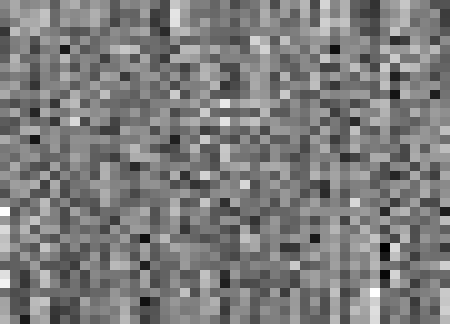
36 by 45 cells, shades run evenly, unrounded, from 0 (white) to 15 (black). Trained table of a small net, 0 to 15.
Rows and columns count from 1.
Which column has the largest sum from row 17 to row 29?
39
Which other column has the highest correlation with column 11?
29
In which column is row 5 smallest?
26
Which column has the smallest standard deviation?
43
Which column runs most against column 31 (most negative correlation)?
45
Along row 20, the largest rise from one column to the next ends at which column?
19
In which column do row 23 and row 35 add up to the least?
36
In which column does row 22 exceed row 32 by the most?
1
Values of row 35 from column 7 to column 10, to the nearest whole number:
11 10 7 8
